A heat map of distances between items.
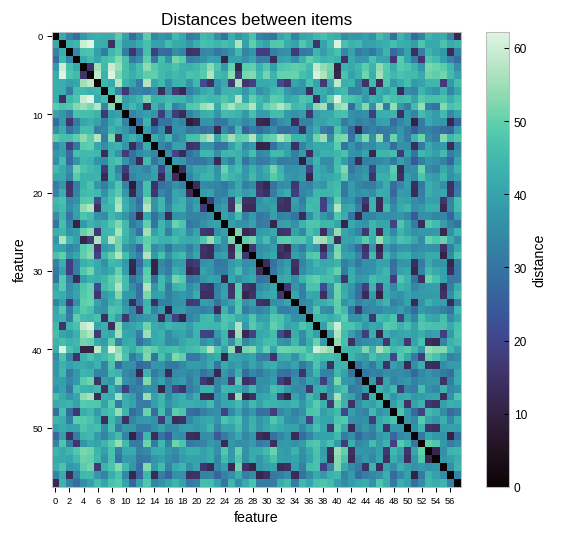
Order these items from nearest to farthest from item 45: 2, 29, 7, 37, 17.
7, 17, 2, 29, 37
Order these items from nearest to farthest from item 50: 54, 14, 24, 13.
54, 13, 14, 24
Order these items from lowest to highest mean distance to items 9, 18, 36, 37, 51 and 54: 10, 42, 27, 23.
10, 42, 23, 27
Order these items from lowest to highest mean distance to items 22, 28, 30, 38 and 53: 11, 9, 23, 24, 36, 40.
11, 23, 24, 36, 9, 40
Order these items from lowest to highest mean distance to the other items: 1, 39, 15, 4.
15, 39, 1, 4
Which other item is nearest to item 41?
24
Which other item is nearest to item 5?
40
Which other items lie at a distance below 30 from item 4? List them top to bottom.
5, 26, 40
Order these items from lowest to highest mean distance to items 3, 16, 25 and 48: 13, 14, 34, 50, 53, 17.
14, 34, 50, 53, 17, 13
